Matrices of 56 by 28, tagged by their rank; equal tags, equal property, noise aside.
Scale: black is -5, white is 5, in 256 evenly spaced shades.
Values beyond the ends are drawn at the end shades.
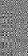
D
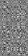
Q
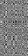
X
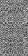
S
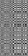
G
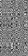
X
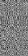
Q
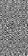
S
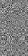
Q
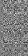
S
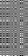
G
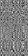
X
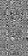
S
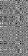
X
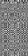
D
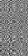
X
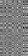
G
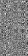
Q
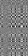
G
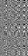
D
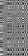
G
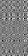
D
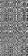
X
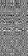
Q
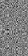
S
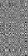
Q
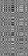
G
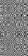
Q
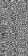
S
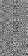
Q
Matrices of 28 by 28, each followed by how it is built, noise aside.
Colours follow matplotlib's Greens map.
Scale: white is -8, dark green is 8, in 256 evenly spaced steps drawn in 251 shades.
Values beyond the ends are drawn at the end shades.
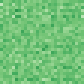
blocks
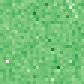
sparse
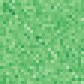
diagonal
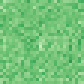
low rank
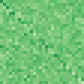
diagonal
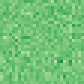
low rank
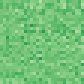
low rank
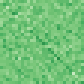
diagonal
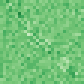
banded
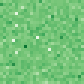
sparse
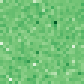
sparse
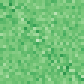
banded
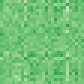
low rank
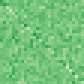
diagonal
